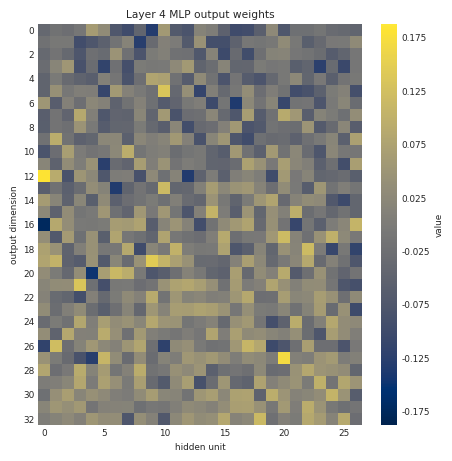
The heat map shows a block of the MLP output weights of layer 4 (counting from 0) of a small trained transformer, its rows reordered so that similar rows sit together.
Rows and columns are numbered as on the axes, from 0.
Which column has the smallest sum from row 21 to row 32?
26
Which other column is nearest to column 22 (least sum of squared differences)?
11
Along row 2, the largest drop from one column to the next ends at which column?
15
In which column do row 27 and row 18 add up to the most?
20
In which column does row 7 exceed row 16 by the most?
21
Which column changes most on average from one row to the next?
10
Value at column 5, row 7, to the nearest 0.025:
-0.075
